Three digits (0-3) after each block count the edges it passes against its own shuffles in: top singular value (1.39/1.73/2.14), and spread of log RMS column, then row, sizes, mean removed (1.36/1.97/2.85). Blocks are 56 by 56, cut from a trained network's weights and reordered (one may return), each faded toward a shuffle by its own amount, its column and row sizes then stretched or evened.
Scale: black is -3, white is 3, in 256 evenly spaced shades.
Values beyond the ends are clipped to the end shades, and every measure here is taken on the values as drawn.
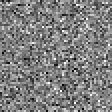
1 0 0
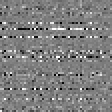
2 1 3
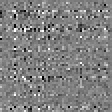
0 2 3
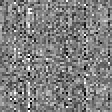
2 2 1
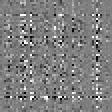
1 3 3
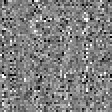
0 2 1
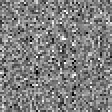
0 2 0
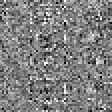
2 2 1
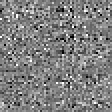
1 1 2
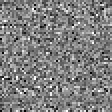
0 1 2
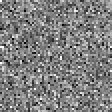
0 0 1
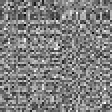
3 2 0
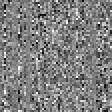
0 3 0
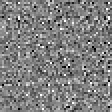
1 1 1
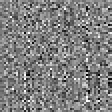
3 2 1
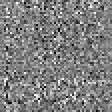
1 2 2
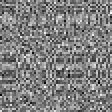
3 1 0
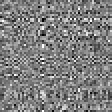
3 1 2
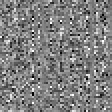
1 3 0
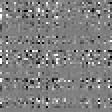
1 3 3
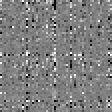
0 3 2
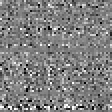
0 1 3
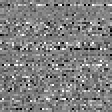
1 0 3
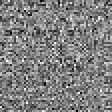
2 0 0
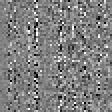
0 3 0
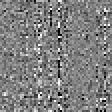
0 3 1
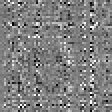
2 3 2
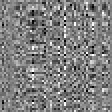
3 3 1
